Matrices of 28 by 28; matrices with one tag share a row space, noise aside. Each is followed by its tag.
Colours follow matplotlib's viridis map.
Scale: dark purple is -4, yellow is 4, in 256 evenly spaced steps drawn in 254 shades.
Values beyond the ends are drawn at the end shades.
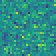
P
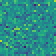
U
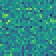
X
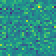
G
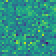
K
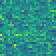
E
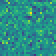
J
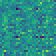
P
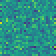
U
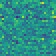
E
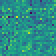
J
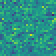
E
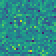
K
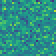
G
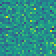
X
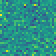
U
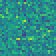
K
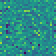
U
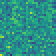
E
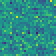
P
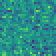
G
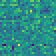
G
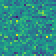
P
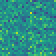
J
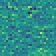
J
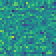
E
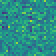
J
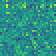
U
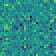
X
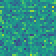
E
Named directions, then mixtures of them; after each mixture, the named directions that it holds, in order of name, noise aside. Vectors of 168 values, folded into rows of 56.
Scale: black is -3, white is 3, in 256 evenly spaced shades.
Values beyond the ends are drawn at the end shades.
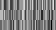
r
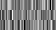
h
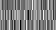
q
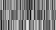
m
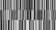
m.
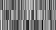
m.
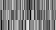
m.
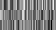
r.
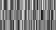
h, r.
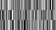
h.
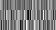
m, q.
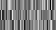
h.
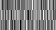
q.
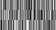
m, r.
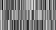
m, q.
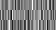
h, q.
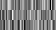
h.
